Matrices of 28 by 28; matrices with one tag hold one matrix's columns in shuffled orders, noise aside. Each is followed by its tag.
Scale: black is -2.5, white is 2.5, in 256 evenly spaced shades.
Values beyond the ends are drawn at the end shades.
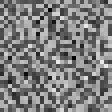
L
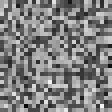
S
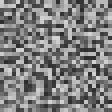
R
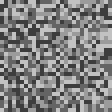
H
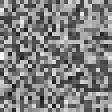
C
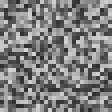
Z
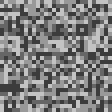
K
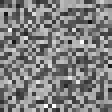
R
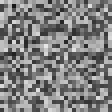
K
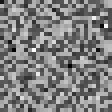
L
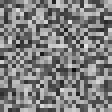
R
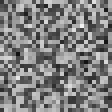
C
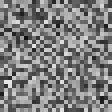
R
